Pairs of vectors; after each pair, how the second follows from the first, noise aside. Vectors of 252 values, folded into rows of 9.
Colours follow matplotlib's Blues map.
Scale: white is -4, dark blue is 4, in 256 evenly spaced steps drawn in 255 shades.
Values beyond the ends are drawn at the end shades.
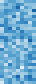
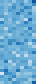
reversed, negated, partly zeroed.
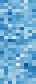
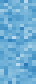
shrunk.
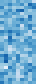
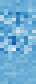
wrapped around, partly zeroed.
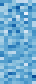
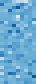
partly zeroed.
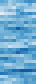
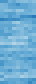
wrapped around, shrunk.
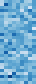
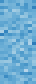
wrapped around, shrunk.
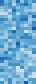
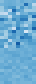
partly zeroed.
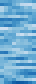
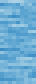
reversed, negated, shrunk.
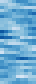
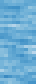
reversed, negated, shrunk.
